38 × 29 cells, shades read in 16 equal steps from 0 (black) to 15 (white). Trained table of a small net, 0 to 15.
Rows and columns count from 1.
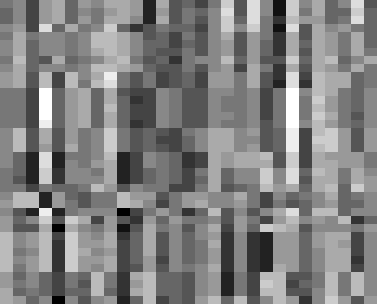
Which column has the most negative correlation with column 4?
11
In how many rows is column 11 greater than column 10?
16
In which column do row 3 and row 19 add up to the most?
23
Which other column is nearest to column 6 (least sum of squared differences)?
27
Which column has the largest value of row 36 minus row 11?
22
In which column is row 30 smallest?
21
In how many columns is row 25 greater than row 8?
10
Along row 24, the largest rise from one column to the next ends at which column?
28
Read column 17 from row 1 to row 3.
7 8 8
